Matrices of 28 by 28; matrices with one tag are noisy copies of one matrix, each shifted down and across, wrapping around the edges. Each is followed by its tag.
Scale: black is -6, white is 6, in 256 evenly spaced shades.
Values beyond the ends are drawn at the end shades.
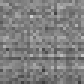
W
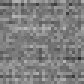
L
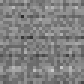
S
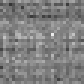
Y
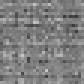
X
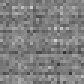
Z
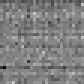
S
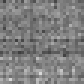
Y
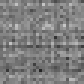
W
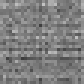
X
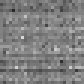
W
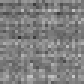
W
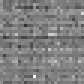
L
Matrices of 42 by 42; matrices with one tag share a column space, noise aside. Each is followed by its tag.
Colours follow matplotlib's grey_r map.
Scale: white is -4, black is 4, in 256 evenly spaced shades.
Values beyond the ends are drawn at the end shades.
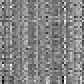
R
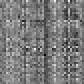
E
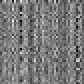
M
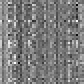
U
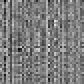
E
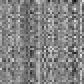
M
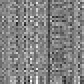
R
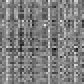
E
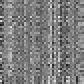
R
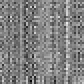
R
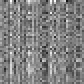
M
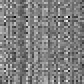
R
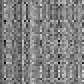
U
